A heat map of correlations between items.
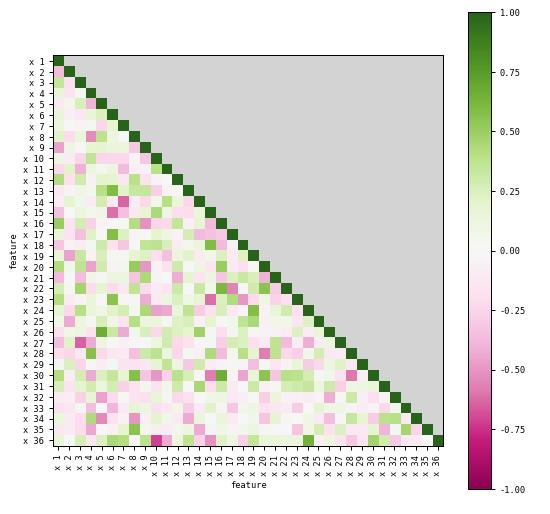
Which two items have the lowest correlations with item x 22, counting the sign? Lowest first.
x 17, x 27
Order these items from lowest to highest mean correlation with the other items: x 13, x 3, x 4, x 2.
x 2, x 4, x 3, x 13
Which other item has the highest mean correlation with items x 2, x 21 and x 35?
x 27
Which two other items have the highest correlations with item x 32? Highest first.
x 34, x 28
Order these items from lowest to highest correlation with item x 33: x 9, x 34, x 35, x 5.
x 34, x 5, x 9, x 35
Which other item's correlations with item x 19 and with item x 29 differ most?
x 24
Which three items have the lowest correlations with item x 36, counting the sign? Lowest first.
x 10, x 15, x 11
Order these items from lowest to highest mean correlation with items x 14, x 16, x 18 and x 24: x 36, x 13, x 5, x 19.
x 13, x 36, x 5, x 19
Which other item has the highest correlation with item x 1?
x 16
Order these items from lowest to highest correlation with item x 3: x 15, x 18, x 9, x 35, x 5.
x 35, x 18, x 9, x 15, x 5
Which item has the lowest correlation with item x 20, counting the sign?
x 28
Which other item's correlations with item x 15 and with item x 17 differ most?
x 6
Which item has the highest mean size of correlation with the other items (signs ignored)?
x 30
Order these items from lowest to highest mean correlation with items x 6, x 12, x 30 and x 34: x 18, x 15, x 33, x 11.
x 15, x 18, x 33, x 11
